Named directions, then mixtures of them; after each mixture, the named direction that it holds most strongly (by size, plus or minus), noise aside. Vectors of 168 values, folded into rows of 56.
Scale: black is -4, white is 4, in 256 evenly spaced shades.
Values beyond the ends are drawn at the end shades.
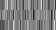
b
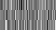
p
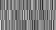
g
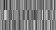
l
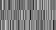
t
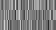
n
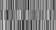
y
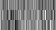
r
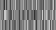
l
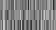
y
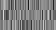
y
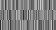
g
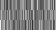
g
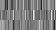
b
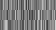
p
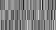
b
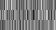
b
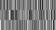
g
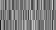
g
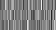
b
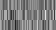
r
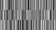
y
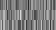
y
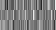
b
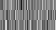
p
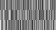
g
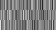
g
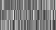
b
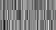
n
